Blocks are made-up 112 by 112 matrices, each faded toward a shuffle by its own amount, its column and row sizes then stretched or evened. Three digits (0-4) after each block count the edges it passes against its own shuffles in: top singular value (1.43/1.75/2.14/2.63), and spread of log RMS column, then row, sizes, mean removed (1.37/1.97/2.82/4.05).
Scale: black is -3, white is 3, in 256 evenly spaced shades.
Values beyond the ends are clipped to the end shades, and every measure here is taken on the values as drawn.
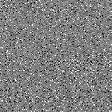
3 0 1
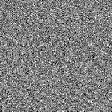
3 0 1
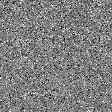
0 0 1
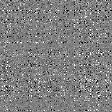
0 3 3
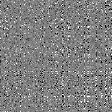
3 3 2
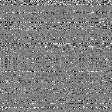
2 1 4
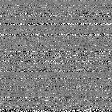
1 0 4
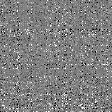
0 3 3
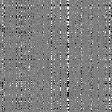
4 4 2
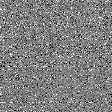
1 0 3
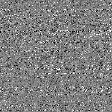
0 1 3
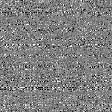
3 0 3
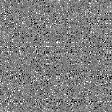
3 2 2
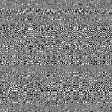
4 0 4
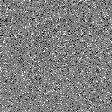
2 0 0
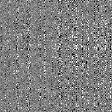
3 4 2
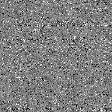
2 1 2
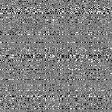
4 2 4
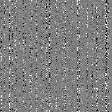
1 4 1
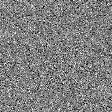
0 0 1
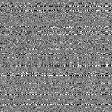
4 0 4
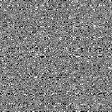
3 1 3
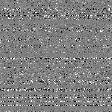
3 1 4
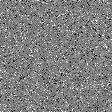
0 0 0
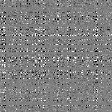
2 3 4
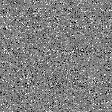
0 0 2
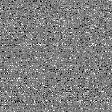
2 0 3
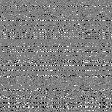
4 0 4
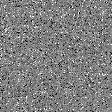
1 1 0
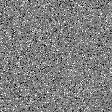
1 0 0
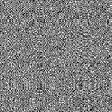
4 1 1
